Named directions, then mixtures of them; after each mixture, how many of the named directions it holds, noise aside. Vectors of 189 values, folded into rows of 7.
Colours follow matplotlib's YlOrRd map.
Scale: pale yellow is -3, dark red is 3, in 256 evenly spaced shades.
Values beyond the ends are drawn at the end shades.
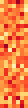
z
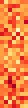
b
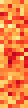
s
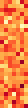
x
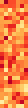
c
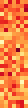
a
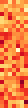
one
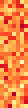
one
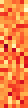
three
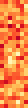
four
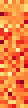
two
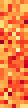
three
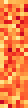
four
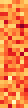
four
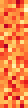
one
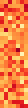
two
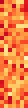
two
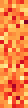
four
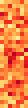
one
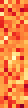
three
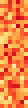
three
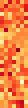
one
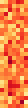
four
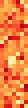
four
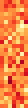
three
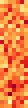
four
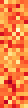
one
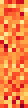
two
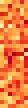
one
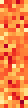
four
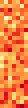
two
